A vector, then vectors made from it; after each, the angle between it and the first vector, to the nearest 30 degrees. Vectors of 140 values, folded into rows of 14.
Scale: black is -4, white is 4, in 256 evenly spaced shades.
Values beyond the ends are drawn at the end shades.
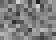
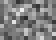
120 degrees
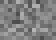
30 degrees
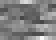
90 degrees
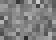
120 degrees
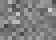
120 degrees
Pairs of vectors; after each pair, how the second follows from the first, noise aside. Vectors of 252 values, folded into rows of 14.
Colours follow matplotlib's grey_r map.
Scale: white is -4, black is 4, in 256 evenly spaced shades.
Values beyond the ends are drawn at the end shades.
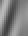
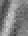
negated.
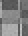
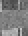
partly zeroed.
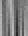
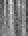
reversed, negated.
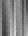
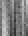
negated.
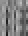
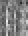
negated.
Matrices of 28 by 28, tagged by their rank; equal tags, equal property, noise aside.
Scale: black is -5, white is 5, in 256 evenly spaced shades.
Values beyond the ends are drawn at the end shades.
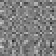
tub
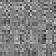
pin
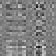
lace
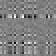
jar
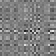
lace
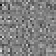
pin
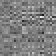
tub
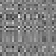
lace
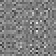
pin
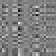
lace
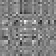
tub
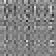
tub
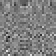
pin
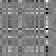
jar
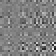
lace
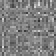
pin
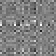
lace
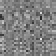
pin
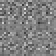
pin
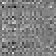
tub
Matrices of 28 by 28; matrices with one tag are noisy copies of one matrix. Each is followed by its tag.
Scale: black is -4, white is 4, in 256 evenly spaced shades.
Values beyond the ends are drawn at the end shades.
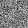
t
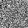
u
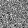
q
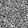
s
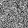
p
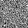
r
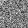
p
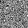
s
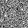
t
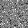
q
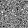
t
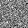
q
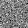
q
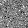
p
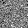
s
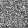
p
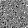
r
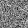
t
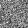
q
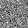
q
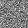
p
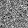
s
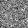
t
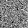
t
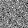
q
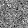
t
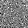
r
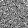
r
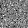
u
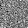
u
